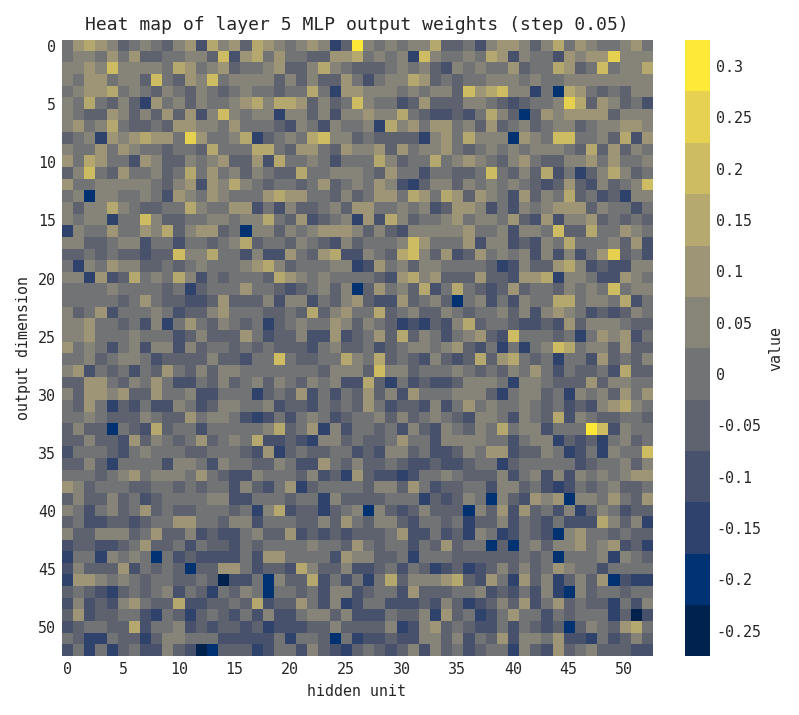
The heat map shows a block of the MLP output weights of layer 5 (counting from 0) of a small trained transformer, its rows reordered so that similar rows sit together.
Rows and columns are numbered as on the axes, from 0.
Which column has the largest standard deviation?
44
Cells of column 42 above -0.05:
28
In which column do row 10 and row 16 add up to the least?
16
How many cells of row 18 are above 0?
20
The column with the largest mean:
48
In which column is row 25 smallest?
46
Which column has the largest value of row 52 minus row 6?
41
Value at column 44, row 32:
0.15
